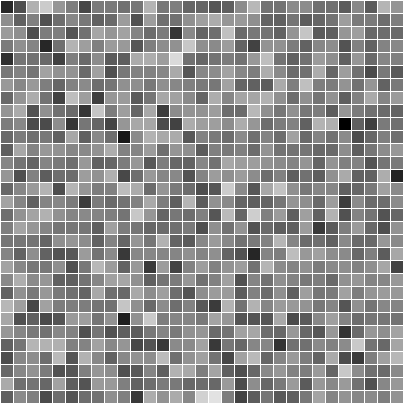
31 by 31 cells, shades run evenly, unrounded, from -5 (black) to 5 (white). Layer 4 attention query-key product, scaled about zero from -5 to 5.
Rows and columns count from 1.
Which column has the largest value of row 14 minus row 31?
19
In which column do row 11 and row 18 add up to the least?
10
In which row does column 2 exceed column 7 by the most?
9
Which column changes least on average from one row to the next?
29
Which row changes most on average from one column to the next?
28
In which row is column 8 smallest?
8
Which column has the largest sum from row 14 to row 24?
18
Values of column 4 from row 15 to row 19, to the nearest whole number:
2 0 2 0 -1
